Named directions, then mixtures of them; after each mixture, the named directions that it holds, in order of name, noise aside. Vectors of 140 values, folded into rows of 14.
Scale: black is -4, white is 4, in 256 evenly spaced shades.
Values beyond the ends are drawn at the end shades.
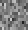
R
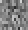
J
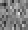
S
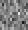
R, S.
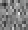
S.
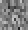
J.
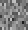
R.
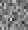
R.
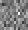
J, R, S.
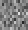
J, R, S.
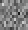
J, R, S.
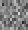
J, R, S.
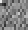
J, S.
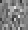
J.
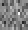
R, S.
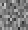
J, R.
